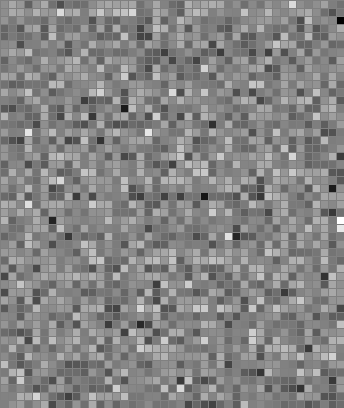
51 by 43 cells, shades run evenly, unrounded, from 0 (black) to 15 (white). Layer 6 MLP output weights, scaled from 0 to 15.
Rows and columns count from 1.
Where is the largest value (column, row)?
43, 28
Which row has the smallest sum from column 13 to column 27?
25
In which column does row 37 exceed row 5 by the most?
19
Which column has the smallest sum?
30
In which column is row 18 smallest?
13
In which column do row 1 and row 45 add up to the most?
37
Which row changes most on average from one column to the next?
15
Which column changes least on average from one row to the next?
6
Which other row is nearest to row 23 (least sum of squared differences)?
32
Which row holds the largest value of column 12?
26
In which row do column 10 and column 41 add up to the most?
45
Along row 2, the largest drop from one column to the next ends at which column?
18
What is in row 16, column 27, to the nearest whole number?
3
